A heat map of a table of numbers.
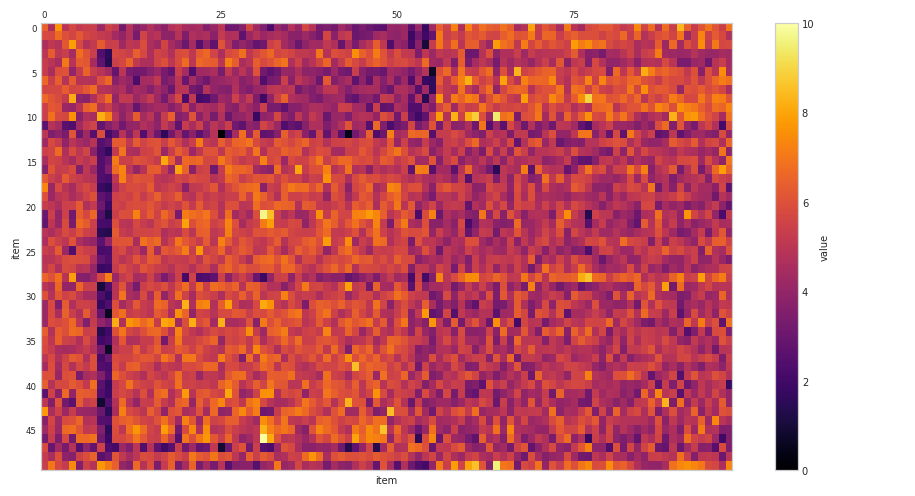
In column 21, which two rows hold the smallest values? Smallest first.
5, 7
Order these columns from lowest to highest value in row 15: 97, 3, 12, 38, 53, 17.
53, 3, 12, 38, 97, 17
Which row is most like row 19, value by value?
36
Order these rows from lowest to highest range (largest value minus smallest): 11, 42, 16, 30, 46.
11, 30, 16, 42, 46
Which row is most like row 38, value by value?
3
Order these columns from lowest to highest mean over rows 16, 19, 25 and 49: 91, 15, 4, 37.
4, 37, 91, 15
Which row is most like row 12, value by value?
47
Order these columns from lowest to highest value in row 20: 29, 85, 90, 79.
79, 90, 29, 85
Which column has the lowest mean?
9
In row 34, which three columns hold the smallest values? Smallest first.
8, 9, 91
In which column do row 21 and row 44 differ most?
77
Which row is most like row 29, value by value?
42
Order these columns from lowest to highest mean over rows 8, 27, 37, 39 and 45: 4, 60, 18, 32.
60, 18, 32, 4
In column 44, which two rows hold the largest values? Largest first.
38, 46
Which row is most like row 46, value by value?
21
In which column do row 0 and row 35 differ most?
90
